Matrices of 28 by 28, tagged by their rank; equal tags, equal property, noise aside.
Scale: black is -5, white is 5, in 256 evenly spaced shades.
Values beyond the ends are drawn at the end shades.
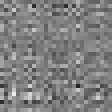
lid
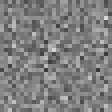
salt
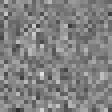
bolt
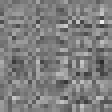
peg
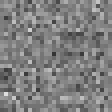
bolt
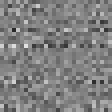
bolt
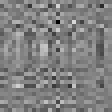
peg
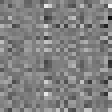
peg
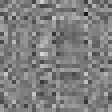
peg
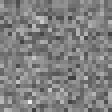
salt
